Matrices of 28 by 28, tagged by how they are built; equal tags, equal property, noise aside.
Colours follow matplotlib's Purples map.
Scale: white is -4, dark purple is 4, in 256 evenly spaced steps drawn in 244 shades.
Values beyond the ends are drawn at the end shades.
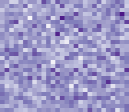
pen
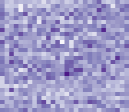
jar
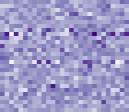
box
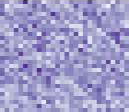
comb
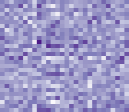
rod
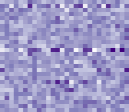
box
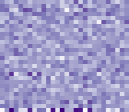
box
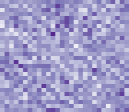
comb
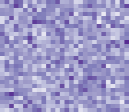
jar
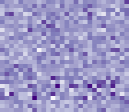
box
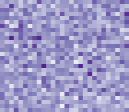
pen
